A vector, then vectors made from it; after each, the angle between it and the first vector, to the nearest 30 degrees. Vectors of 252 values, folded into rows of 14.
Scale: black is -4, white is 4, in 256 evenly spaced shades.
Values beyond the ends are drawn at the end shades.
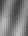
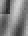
150 degrees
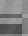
120 degrees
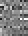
90 degrees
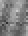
150 degrees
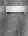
120 degrees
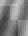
150 degrees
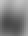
120 degrees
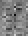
60 degrees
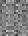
90 degrees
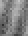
150 degrees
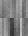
90 degrees
